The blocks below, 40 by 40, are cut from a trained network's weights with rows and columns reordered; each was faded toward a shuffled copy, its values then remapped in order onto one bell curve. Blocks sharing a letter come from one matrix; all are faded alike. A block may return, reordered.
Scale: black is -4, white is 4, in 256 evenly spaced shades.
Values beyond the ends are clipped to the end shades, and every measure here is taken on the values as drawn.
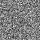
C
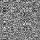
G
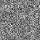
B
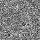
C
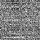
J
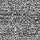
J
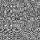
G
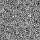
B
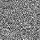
G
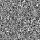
B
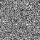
B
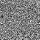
B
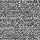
J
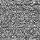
J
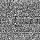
J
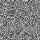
G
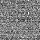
J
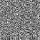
G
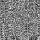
G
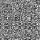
G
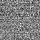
J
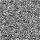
C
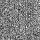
C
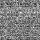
J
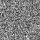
C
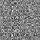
G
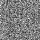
C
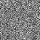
B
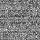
J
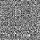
G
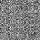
G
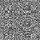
G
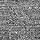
J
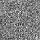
B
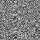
B
